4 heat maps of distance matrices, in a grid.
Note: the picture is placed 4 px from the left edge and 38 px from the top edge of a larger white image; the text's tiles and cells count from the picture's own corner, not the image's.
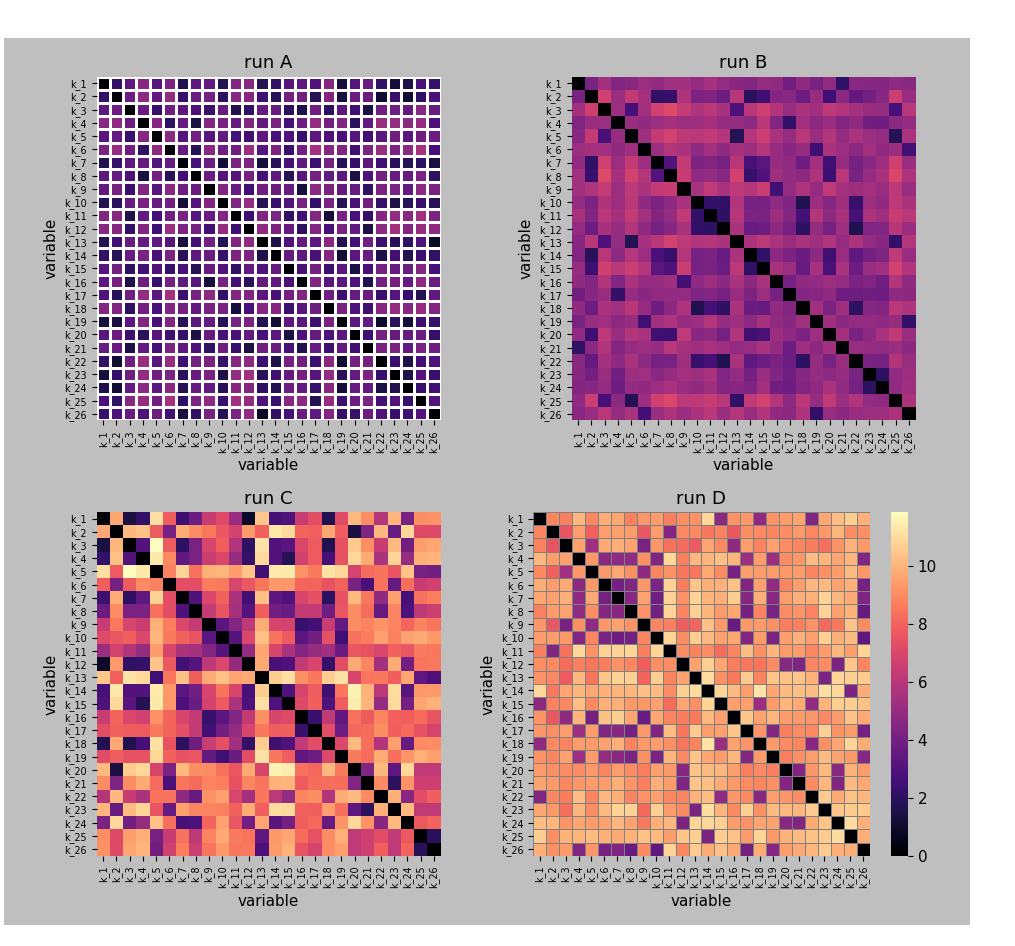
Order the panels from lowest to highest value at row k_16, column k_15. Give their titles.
run A, run B, run C, run D
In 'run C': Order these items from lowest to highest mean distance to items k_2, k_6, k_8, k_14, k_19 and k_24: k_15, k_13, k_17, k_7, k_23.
k_7, k_15, k_17, k_23, k_13
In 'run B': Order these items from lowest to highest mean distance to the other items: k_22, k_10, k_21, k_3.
k_22, k_10, k_21, k_3
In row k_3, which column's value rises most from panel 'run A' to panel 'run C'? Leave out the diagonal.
k_5
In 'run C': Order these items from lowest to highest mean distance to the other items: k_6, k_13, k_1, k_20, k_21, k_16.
k_1, k_16, k_6, k_21, k_20, k_13
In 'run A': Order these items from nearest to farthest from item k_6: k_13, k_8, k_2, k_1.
k_8, k_13, k_1, k_2
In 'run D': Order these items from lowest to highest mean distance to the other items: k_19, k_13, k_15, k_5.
k_19, k_5, k_15, k_13
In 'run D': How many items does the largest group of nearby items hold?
8
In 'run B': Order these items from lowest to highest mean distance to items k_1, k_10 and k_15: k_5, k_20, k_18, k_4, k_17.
k_18, k_20, k_17, k_4, k_5
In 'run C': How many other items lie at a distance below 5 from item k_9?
5
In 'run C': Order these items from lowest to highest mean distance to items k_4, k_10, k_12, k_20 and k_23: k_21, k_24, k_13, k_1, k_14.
k_1, k_21, k_14, k_24, k_13
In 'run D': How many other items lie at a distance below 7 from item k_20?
3
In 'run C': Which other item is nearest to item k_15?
k_4
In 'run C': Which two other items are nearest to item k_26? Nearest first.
k_25, k_13
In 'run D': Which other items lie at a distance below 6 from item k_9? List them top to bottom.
k_3, k_5, k_16
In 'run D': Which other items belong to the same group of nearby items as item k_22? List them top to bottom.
k_1, k_15, k_18
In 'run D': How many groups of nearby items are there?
7
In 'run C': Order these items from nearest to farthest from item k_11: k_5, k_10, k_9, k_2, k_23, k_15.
k_10, k_9, k_15, k_2, k_23, k_5
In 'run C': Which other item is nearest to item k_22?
k_8
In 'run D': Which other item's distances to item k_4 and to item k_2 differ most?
k_11
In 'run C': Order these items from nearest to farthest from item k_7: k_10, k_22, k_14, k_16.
k_14, k_22, k_16, k_10
